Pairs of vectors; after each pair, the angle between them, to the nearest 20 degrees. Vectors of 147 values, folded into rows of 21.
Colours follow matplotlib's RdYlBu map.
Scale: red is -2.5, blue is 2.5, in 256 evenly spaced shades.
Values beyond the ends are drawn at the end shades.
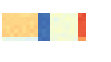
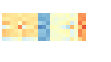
20 degrees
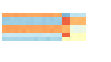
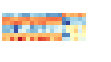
160 degrees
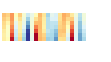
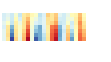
160 degrees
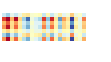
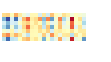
160 degrees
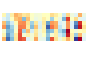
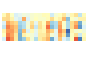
160 degrees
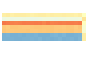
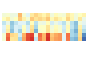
120 degrees
